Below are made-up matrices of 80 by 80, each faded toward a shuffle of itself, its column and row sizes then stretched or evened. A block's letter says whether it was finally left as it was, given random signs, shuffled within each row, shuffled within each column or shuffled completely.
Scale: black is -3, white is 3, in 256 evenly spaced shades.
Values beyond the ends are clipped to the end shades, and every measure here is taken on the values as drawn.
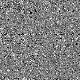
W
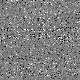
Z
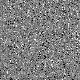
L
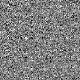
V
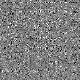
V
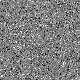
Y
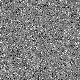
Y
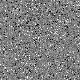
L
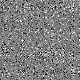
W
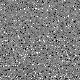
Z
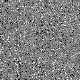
L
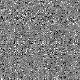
V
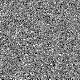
Z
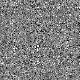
W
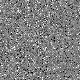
L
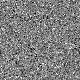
Y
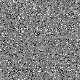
Z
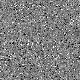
Z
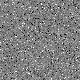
Y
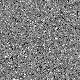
Y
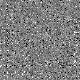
W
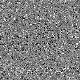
Z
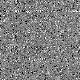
W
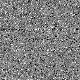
Z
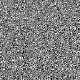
V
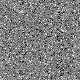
L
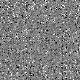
W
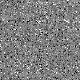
W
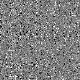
W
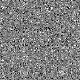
V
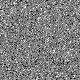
Y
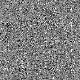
W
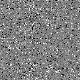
W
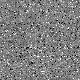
Z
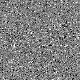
Z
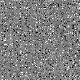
W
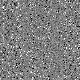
L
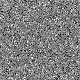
Y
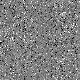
L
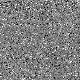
Z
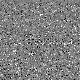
Z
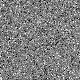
Y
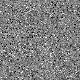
Z
